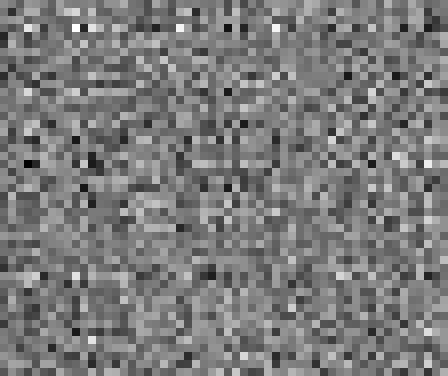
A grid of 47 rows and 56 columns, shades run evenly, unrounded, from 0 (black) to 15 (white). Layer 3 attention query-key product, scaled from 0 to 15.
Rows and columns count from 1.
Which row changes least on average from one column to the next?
30
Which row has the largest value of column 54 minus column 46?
46
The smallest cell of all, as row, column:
21, 4
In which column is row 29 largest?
51
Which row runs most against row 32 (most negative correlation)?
27
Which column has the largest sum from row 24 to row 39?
37
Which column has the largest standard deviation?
54
